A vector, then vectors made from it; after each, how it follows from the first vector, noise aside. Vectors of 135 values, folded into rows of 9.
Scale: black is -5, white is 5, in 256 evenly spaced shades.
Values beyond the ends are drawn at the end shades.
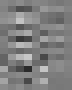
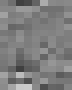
wrapped around, negated, partly zeroed.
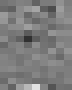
wrapped around, negated, partly zeroed.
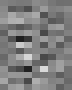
copied.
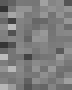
wrapped around, negated, partly zeroed.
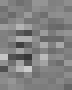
negated, partly zeroed.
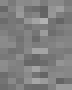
wrapped around, negated, shrunk.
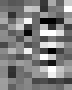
reversed, scaled up.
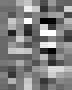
reversed, scaled up.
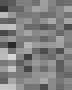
wrapped around, negated.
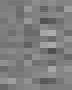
reversed, shrunk.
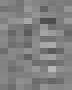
reversed, shrunk.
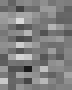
copied.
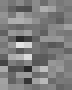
copied.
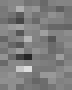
negated, partly zeroed.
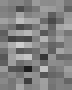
copied.
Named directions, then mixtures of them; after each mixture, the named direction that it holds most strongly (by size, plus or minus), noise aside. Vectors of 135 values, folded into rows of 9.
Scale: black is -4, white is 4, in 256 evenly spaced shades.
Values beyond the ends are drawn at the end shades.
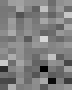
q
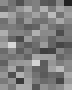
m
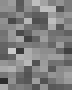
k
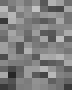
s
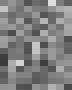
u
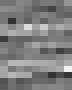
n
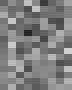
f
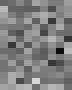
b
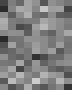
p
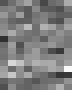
n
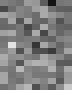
u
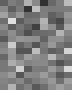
f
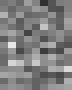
f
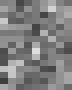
u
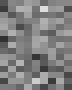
p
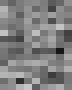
b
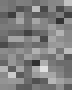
m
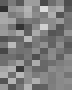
p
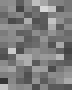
k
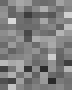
q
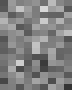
p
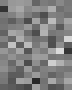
b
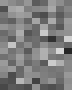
b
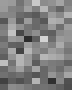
k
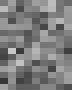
k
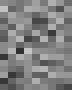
s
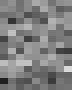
k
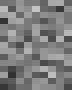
s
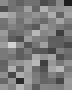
m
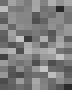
s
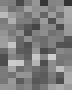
m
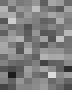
s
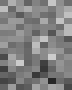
u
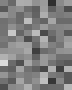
u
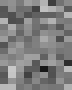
s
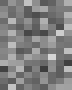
f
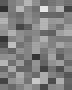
p
